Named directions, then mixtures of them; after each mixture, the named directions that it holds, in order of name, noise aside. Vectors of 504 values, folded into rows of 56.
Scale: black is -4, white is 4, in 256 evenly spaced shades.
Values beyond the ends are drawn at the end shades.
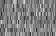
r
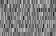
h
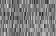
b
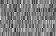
b, h.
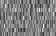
h.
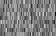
b, h, r.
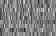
h, r.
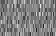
h, r.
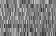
b, r.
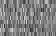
b, h, r.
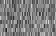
b, h, r.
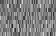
b, h, r.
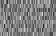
h.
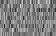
h.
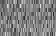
b, h, r.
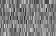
b, r.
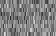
b, r.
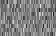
h, r.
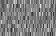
h, r.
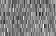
b, h, r.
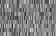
b, r.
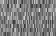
b, h, r.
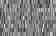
h.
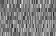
b, h, r.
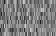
b, h, r.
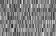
b, h.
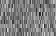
b, h, r.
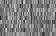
b, h, r.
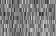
b.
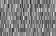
h.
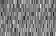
b, h, r.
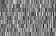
h, r.
